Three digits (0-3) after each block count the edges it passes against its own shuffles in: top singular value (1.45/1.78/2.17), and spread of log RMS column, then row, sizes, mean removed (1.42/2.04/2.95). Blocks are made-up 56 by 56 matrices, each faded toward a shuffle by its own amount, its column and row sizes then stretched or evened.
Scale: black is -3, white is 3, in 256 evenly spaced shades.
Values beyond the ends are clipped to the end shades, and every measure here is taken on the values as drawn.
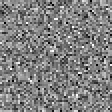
1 0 0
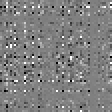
0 3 3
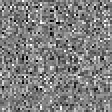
2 1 1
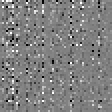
2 3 1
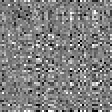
3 2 2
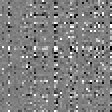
3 3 2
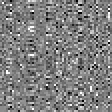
3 2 0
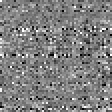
1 1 3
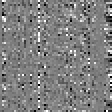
2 3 1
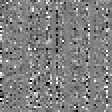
0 3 1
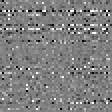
3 1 3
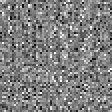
2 1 0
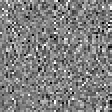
2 1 0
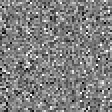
1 1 0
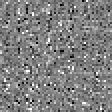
1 2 0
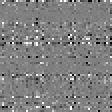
3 2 3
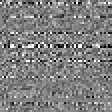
3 0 3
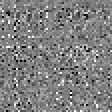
1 2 2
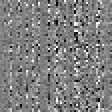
1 3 1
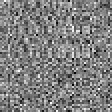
3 1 0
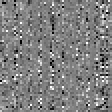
1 3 0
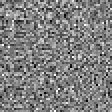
2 0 0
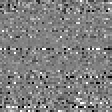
0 0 3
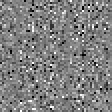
2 2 0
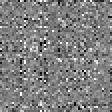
2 2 2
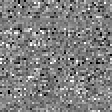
1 0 2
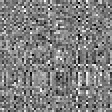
3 2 0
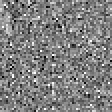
1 0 0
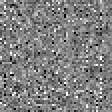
0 2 0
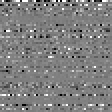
1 0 3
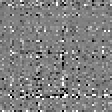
2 2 3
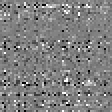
0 2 3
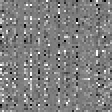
2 3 1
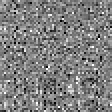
2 1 1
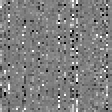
1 3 0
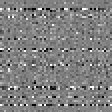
3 1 3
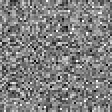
2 0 0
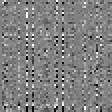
3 3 1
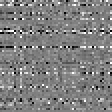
3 1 3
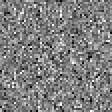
0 1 0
